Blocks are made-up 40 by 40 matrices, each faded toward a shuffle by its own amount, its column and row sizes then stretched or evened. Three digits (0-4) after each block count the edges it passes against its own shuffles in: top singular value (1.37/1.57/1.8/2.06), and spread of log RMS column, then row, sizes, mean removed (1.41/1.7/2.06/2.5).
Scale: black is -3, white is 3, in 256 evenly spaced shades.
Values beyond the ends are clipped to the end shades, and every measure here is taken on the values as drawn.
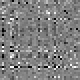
4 3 3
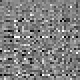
3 1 4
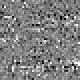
2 0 2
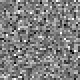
0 0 0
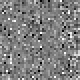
0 4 0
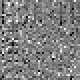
3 2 0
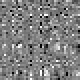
4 3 2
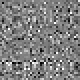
4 1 2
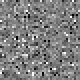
1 1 2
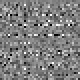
2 1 4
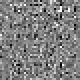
2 3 2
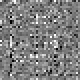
3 3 3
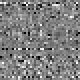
3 0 4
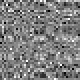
4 0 2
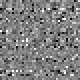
2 2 4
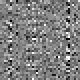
3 4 0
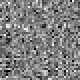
3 1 1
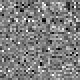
3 0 1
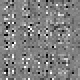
2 4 3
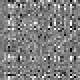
4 4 3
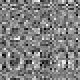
4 0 3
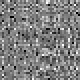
4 3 0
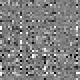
1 4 4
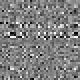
4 0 4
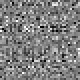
3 0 3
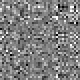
3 2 1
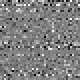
1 0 4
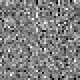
2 2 0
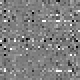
2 2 3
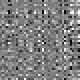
4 4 4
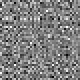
4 2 2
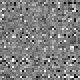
1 2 4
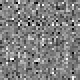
2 2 2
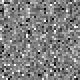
2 2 0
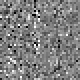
0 3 1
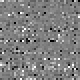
1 0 4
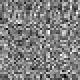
3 1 0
